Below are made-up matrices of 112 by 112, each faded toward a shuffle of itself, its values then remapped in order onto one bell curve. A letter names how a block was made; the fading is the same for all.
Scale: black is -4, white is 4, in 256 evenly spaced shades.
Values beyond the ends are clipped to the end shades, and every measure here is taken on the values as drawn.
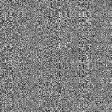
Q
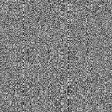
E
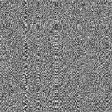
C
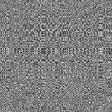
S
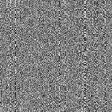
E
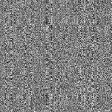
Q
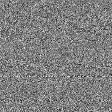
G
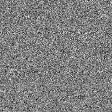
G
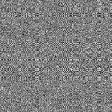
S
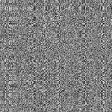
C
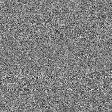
G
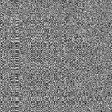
C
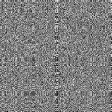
C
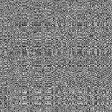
S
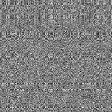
S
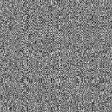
C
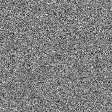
G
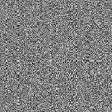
Q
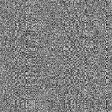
C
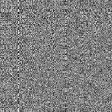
Q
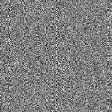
E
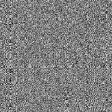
Q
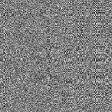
C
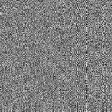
C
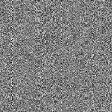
E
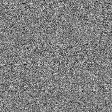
G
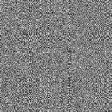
C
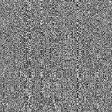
E
